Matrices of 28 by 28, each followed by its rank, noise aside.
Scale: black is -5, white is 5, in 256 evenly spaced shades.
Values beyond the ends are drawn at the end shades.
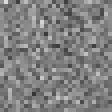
eight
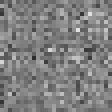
five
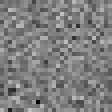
eight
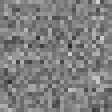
seven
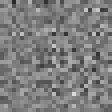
five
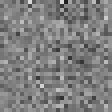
six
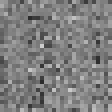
six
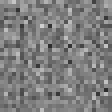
seven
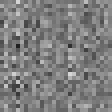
five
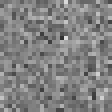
eight
